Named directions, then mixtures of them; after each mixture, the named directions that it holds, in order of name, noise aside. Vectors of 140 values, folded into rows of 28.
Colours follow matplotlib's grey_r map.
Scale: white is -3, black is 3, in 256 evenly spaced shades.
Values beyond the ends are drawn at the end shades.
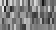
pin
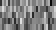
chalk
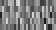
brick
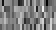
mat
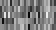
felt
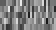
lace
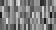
brick.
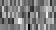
brick, felt.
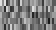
brick, pin.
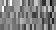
brick, chalk, pin.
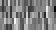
chalk, felt, lace.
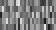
brick.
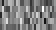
brick, mat.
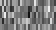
felt, pin.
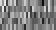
lace, pin.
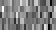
brick, chalk, pin.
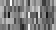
felt, pin.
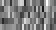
felt, mat.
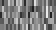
brick, felt, lace.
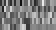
pin.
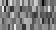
pin.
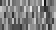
chalk, felt, lace.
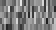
lace.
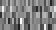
brick, chalk.
